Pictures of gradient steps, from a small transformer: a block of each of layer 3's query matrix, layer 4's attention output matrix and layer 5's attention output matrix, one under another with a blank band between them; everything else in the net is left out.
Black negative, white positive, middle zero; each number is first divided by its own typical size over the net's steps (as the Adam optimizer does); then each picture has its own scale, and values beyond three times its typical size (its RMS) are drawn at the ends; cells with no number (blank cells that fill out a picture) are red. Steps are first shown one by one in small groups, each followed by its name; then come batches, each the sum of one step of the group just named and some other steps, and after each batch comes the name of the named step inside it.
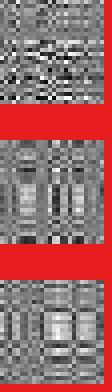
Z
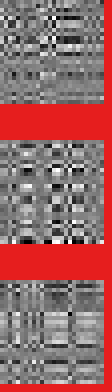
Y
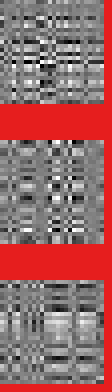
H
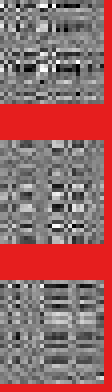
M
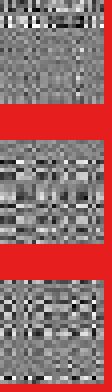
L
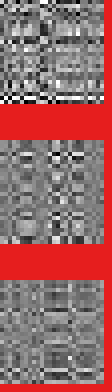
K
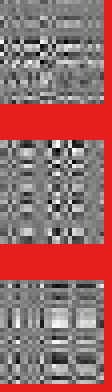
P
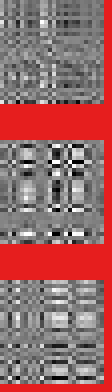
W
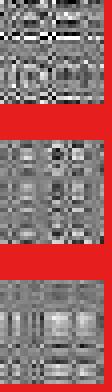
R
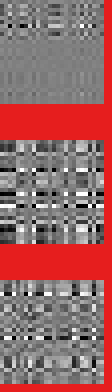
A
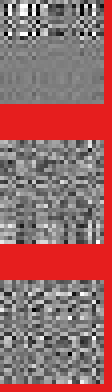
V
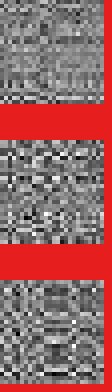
K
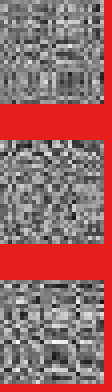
P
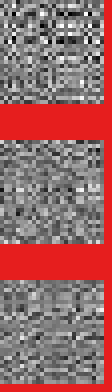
K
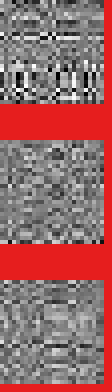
R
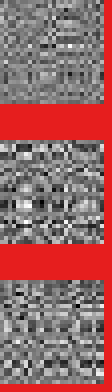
Y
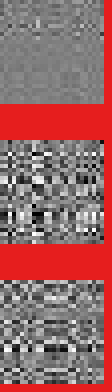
A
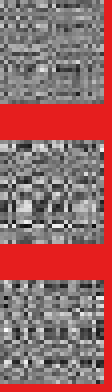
M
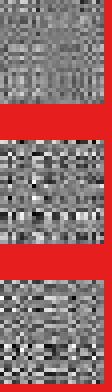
V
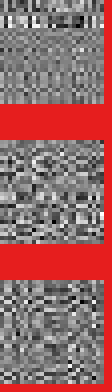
L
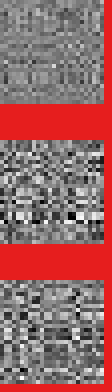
A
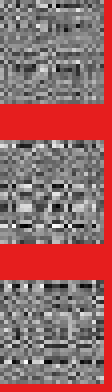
M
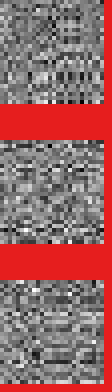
Y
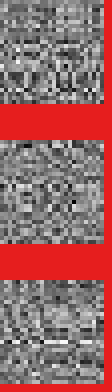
P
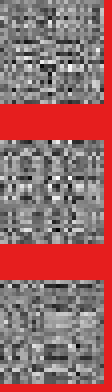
H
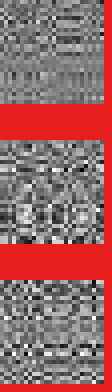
Y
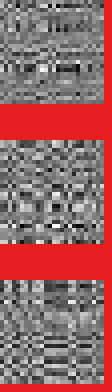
M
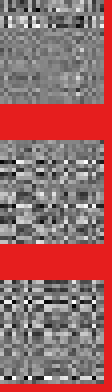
L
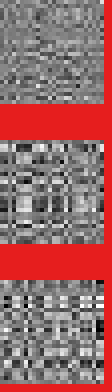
Z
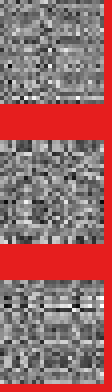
K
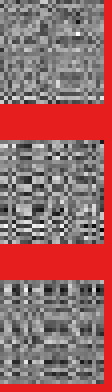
K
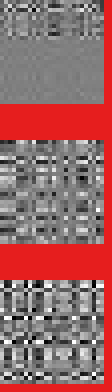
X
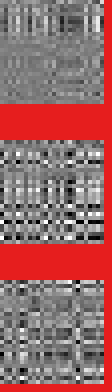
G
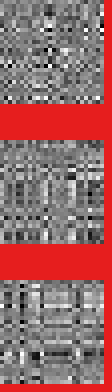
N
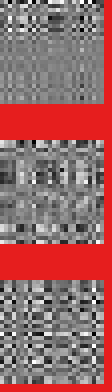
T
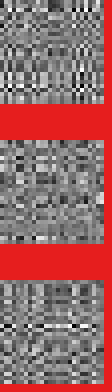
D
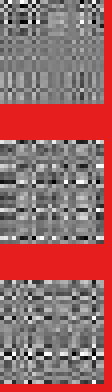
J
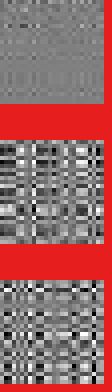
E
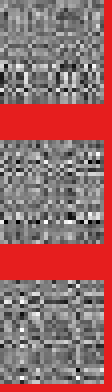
G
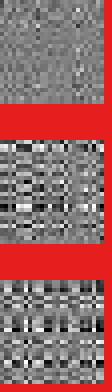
D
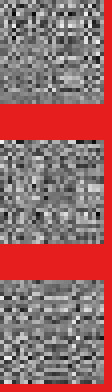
J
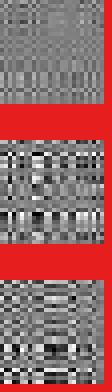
J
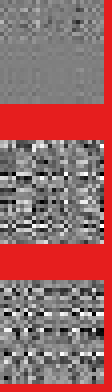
E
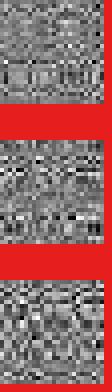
X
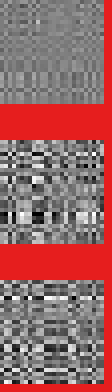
J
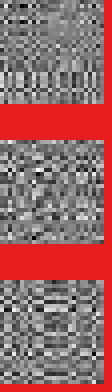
J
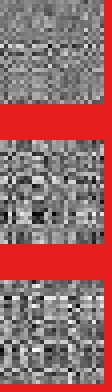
N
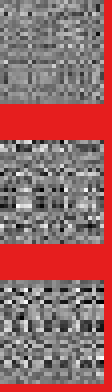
T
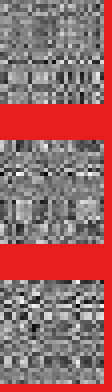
T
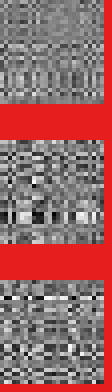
J
